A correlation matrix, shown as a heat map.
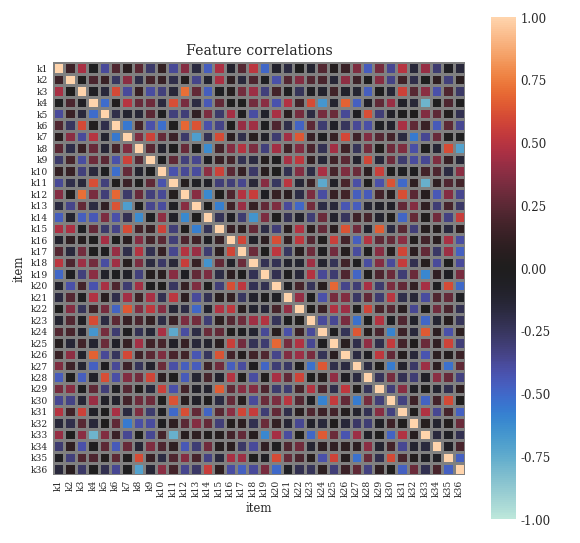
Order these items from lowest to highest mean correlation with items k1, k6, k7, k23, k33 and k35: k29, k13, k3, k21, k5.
k5, k21, k13, k29, k3
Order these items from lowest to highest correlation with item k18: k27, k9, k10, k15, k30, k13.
k30, k10, k9, k27, k13, k15
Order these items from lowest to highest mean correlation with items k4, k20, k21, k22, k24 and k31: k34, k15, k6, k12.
k6, k34, k12, k15
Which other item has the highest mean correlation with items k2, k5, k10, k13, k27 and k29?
k24
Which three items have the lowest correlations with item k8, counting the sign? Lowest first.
k36, k14, k32
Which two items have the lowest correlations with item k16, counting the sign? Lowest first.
k27, k36
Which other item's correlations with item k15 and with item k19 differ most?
k1
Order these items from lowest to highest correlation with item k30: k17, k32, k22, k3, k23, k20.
k3, k23, k17, k32, k22, k20
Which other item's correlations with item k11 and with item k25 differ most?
k33
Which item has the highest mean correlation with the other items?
k16
